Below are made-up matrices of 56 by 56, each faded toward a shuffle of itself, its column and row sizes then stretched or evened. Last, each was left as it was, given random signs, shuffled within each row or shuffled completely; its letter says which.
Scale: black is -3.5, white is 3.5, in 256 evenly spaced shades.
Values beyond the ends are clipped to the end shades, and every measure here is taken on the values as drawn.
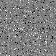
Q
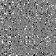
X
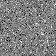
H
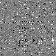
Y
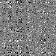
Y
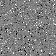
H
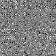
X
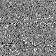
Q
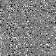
Y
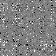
Y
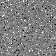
H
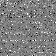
Q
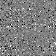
Y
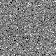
H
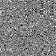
X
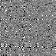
X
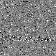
Q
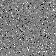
H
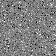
H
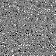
Q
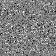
Q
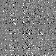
Y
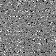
Q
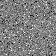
H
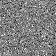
H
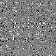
Y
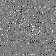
Q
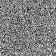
H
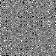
X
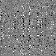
X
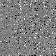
Y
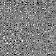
X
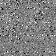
Q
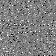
Q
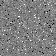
H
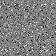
Q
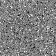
H
